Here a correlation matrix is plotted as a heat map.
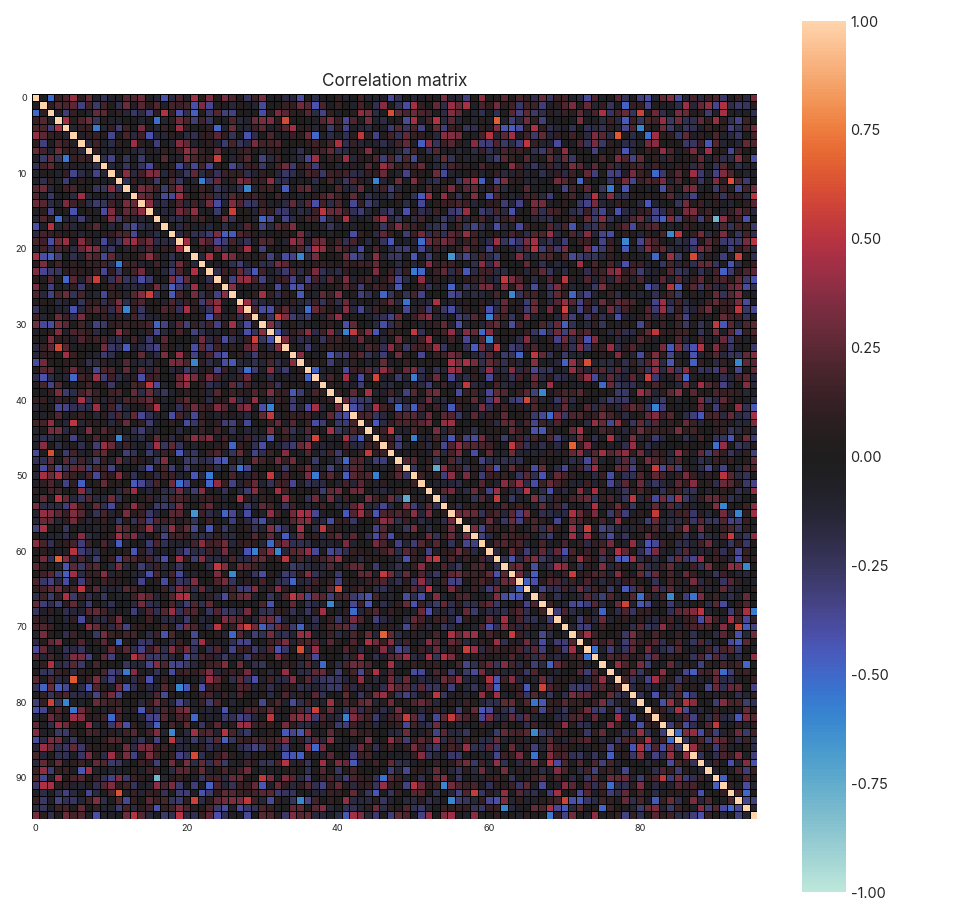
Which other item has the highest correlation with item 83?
90
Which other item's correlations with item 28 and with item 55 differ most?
93
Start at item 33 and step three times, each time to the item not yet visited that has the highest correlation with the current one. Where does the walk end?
53
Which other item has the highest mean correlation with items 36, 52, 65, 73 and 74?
55
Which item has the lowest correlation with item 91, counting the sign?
54
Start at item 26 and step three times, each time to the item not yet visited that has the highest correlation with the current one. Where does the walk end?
57
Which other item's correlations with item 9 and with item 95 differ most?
19
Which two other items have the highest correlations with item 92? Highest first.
11, 58
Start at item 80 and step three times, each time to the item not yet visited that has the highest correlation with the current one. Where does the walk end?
44
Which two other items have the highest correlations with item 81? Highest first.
37, 85
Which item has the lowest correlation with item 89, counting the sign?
6
